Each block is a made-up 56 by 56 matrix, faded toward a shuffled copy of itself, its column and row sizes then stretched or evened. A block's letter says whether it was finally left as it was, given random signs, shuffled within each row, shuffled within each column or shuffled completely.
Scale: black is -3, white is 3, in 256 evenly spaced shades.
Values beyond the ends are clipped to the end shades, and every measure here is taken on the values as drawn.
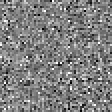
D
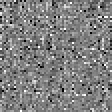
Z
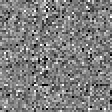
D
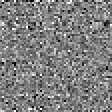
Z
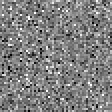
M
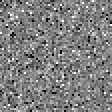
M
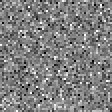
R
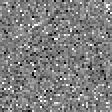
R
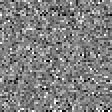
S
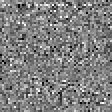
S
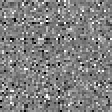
Z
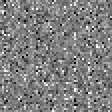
M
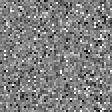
M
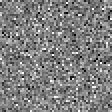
R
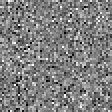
M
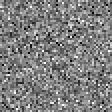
R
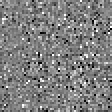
D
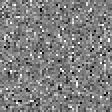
M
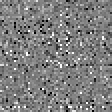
D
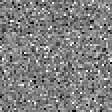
R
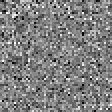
D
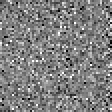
M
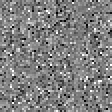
M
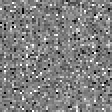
M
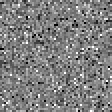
R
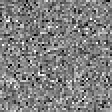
S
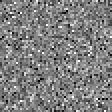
R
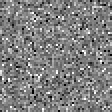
R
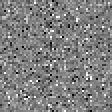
M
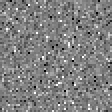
R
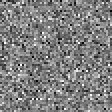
S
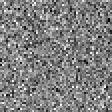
R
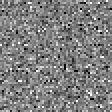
S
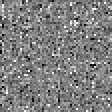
M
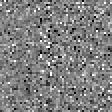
M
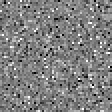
R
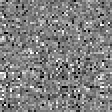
Z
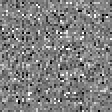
Z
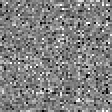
D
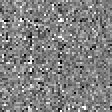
D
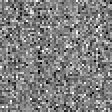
M
